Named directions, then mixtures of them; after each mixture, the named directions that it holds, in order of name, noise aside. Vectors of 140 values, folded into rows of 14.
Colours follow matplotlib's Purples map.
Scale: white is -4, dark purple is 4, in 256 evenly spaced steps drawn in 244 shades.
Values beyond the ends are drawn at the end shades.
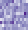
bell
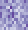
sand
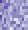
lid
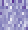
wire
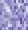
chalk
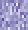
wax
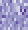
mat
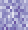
sand.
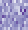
mat.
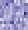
bell.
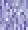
sand, wax, wire.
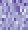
mat.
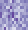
sand.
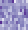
bell, mat, wire.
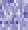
bell, mat, wax.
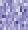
mat.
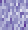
mat, wax, wire.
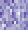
bell, sand, wax.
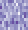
bell, mat, wax.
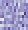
bell, wax.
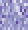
mat.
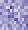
lid, sand.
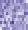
bell, lid.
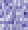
bell, wire.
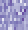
lid, mat.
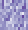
wax, wire.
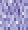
mat, wax.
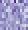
chalk, lid, mat.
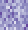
sand.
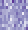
wire.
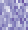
chalk.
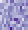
lid.
